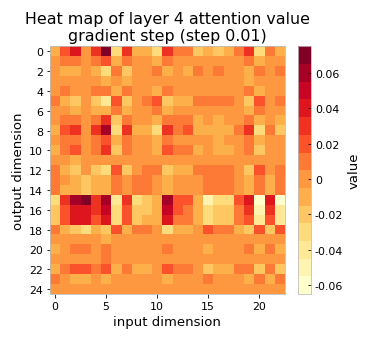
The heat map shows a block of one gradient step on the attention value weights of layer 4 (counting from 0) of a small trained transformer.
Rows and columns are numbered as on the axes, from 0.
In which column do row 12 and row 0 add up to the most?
5
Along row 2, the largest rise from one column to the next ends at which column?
6
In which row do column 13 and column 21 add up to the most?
15
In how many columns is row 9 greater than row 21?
7
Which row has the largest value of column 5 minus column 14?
0
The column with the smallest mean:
20
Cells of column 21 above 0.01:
3
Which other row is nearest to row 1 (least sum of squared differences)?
9
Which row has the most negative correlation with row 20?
23
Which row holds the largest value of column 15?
18
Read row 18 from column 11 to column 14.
-0.03 -0.01 -0.01 0
